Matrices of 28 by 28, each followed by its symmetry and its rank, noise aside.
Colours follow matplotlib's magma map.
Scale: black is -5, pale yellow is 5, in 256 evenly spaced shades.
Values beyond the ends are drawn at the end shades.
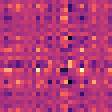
antisymmetric, rank two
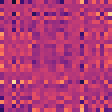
no symmetry, rank two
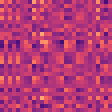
no symmetry, rank two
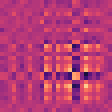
symmetric, rank one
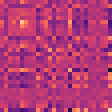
symmetric, rank two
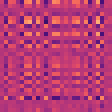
no symmetry, rank one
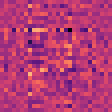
no symmetry, rank three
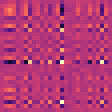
symmetric, rank one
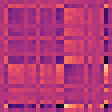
symmetric, rank one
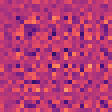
symmetric, rank three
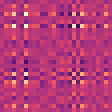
symmetric, rank one
